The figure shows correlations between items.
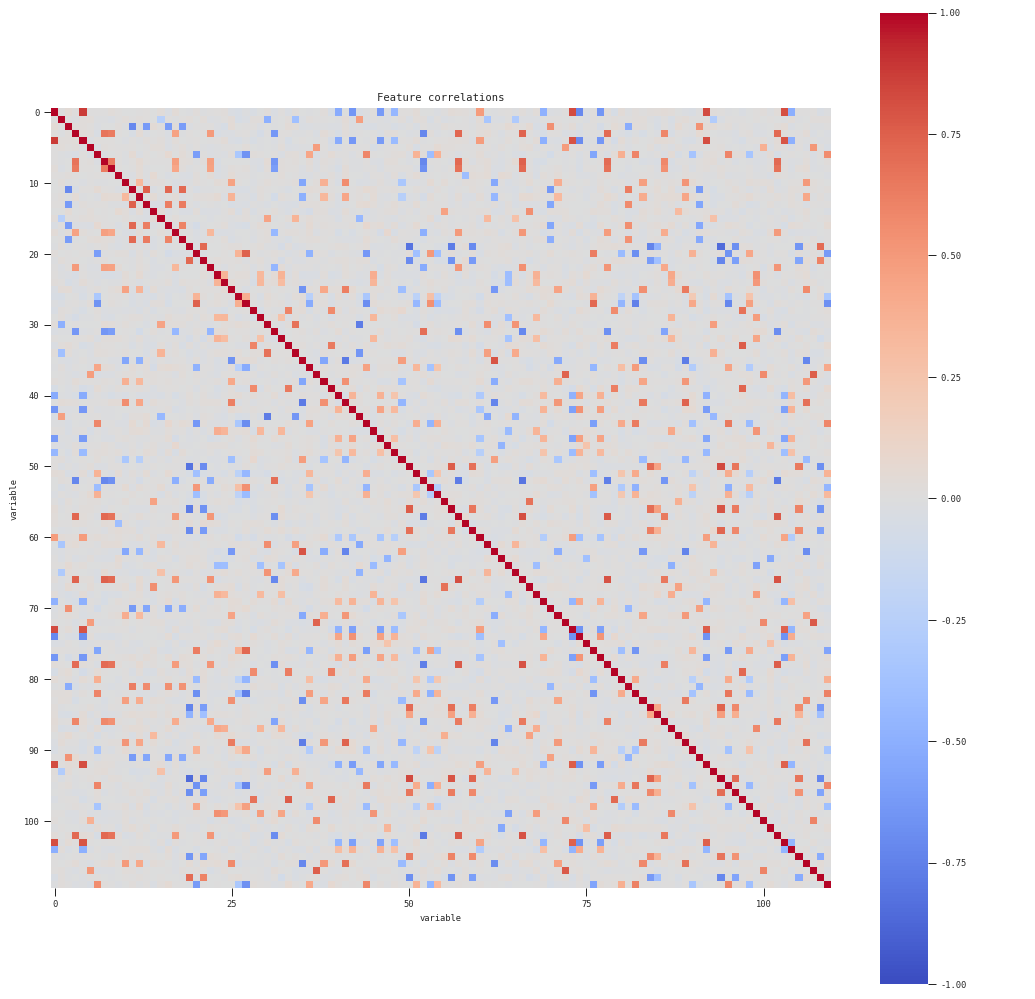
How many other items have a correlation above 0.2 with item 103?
5
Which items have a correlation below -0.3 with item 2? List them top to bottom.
11, 13, 16, 18, 81
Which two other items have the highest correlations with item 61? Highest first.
30, 34
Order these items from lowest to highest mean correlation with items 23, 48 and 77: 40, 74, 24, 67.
67, 24, 40, 74
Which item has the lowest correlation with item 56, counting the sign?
19
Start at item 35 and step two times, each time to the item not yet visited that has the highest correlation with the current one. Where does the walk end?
49
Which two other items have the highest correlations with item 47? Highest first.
101, 75
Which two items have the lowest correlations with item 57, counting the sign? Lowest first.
52, 31
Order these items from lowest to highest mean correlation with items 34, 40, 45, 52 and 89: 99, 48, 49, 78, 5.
78, 49, 5, 48, 99
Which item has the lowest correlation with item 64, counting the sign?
99
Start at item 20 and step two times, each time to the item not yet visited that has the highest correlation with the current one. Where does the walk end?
76
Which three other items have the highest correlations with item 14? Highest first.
67, 55, 88
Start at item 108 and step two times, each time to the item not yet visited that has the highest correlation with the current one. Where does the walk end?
21
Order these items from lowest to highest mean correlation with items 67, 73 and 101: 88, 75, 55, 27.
27, 75, 88, 55
